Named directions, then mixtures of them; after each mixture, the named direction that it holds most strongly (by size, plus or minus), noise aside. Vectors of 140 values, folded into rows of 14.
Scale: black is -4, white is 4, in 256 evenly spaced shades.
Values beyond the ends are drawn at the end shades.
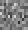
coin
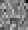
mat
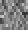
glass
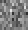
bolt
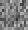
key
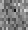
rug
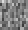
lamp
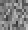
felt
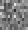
coin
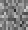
rug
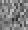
key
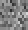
bolt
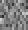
glass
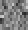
glass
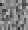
felt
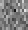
rug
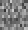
key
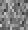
mat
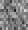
rug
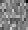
mat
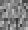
mat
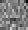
mat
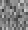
rug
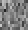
lamp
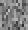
felt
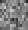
mat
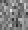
bolt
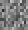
key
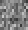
mat
